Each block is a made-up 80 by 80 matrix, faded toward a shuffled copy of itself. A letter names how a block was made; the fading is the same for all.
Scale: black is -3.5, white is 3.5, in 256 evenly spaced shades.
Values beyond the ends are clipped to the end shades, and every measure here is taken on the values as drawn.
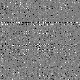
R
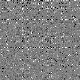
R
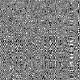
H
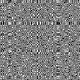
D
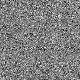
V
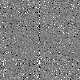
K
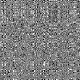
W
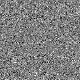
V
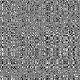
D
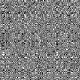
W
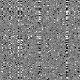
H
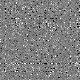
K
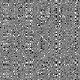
H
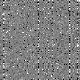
H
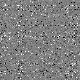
K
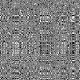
D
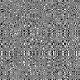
D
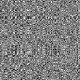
W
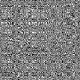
W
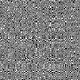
H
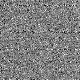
V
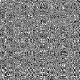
W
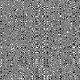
H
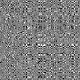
D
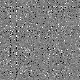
K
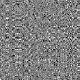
W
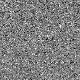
V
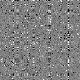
H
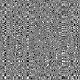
D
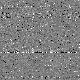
K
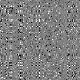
H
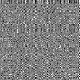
D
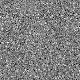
V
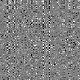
H
